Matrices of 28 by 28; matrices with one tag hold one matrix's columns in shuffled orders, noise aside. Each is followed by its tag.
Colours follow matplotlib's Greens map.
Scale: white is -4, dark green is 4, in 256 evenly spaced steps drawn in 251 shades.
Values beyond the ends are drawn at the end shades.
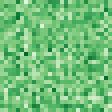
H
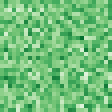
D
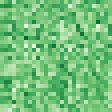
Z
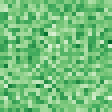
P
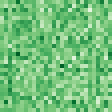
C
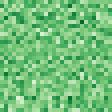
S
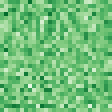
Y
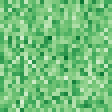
C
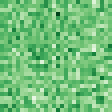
H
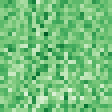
H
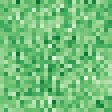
C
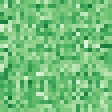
Z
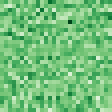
S
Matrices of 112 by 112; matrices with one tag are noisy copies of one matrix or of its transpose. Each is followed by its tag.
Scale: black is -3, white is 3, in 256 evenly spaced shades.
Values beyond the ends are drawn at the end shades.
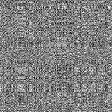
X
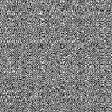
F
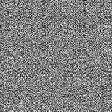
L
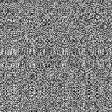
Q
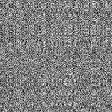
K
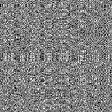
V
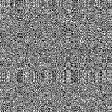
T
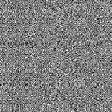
L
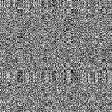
T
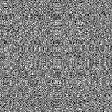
V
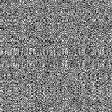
Q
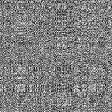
X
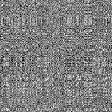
X
